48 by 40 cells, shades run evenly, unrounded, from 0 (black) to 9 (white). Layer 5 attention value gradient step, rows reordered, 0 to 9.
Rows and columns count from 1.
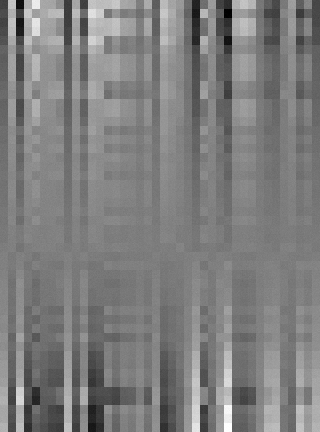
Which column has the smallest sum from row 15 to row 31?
29
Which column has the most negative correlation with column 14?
11
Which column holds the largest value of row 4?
5
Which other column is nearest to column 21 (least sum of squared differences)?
13
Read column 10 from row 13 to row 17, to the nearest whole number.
5 5 5 5 5
